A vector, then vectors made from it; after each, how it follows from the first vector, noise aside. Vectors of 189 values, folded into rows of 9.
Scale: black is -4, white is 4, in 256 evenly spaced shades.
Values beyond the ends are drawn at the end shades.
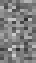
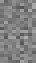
wrapped around, negated, shrunk.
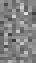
reversed, partly zeroed.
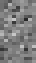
partly zeroed.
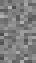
wrapped around, shrunk.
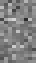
partly zeroed.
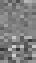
partly zeroed.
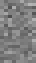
wrapped around, shrunk.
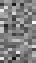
wrapped around.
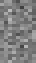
wrapped around, shrunk.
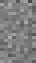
wrapped around, negated, shrunk.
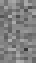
wrapped around, shrunk.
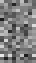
wrapped around.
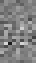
reversed, partly zeroed.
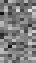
wrapped around.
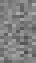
reversed, negated, shrunk.
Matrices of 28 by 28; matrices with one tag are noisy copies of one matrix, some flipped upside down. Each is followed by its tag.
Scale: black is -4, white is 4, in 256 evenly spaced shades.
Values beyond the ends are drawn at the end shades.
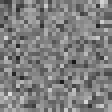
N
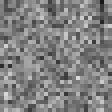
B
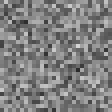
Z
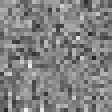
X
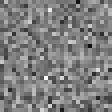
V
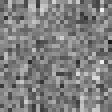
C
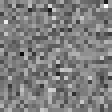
V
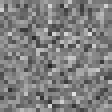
V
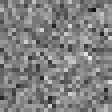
V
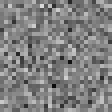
V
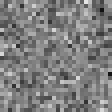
B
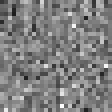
X
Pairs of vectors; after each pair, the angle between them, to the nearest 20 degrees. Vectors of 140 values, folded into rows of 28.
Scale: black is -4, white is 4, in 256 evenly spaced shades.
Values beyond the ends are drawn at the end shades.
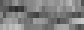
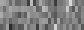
100 degrees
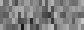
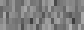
60 degrees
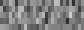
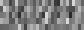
160 degrees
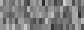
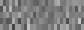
100 degrees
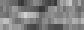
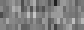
60 degrees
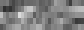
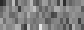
80 degrees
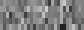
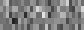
60 degrees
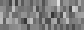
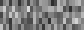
80 degrees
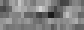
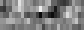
20 degrees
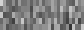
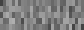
160 degrees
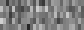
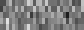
100 degrees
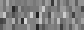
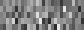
80 degrees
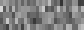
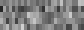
160 degrees
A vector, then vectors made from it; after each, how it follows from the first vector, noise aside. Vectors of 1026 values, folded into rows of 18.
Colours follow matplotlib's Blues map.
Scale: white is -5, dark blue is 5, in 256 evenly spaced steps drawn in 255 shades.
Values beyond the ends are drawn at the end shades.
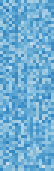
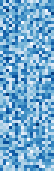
scaled up.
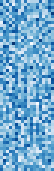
scaled up.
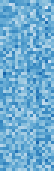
reversed.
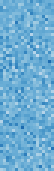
reversed, negated, partly zeroed.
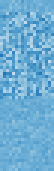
reversed, partly zeroed.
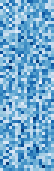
negated, scaled up.
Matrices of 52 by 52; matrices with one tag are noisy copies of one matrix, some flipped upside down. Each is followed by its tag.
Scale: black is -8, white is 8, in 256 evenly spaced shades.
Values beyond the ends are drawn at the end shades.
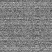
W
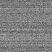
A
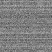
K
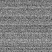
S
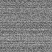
A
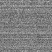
K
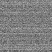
W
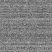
K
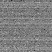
W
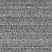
S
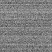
S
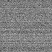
A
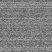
W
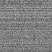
A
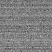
S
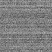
K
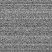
S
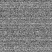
W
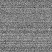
A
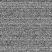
W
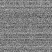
K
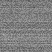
A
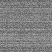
A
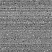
A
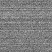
A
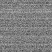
S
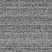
S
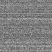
K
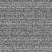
W
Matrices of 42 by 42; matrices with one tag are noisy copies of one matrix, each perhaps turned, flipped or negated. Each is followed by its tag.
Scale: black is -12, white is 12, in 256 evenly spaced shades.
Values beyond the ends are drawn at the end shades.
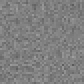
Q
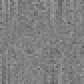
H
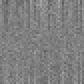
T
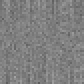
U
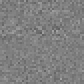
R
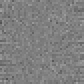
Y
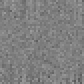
H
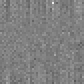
U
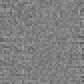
Y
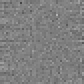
Y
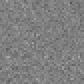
Q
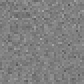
Q
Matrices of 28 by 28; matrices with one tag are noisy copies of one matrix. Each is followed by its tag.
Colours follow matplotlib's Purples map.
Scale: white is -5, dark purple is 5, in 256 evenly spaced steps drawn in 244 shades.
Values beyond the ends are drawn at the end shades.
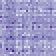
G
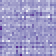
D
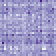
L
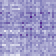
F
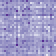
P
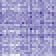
F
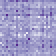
P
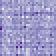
D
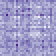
P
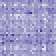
L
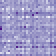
D
